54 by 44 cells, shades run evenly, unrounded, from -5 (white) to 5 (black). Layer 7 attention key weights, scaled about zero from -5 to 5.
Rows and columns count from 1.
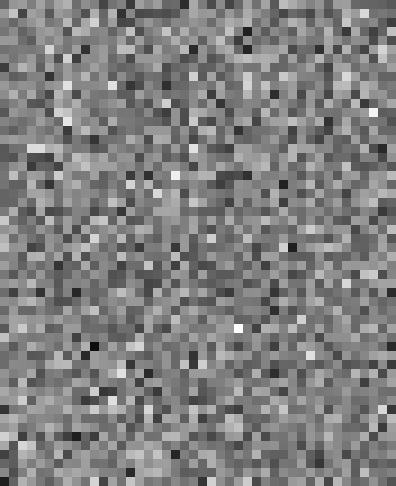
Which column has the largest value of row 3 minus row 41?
14
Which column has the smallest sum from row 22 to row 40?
35
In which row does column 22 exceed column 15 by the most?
6
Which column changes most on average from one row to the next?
44
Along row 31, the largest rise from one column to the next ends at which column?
43
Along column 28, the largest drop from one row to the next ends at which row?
7
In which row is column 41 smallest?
2
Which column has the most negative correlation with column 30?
19
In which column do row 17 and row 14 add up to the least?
22
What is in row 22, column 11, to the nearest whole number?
0
